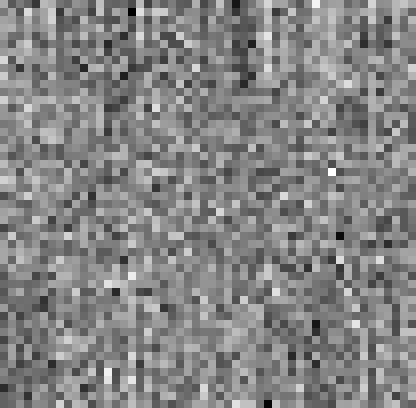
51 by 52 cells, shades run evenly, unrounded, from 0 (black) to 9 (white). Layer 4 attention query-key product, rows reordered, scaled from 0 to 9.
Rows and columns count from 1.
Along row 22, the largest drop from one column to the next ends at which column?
43
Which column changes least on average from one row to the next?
31
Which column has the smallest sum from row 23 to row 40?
49
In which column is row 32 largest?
24
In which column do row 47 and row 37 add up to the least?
15
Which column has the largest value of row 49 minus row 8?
26
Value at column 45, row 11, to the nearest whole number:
6
